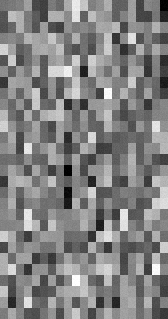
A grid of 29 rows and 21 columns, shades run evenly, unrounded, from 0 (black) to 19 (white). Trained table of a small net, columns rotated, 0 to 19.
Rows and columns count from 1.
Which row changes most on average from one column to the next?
28
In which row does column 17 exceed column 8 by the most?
8
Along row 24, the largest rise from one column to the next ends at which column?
20
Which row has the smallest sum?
23
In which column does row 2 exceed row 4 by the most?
12
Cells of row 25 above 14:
5
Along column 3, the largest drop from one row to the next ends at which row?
18
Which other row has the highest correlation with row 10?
16
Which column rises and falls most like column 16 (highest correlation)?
19
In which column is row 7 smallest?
11
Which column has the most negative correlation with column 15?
4
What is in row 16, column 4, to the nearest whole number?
6
